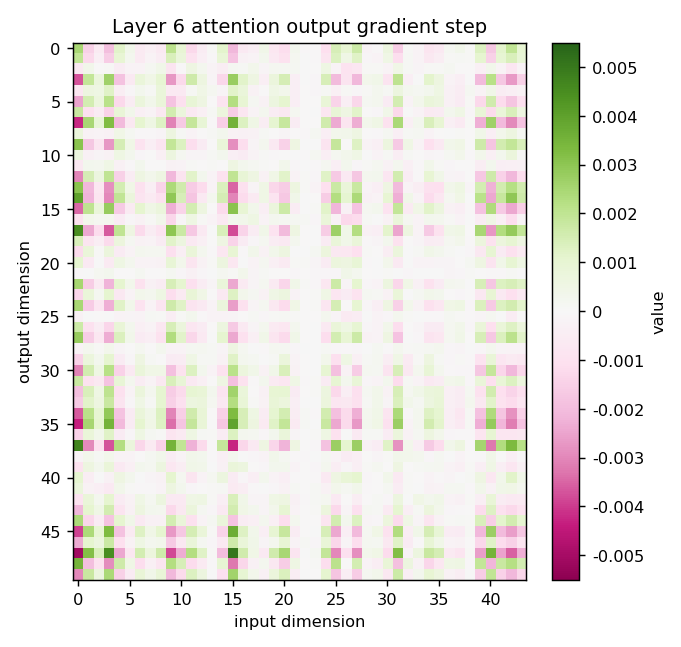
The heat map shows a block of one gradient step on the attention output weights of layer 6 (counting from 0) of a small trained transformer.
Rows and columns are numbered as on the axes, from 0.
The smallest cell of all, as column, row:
0, 47
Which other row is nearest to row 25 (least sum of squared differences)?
38
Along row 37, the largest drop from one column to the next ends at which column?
1
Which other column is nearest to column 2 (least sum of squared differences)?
35
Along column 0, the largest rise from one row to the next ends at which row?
48
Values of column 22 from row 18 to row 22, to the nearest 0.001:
0 0 0 0 0
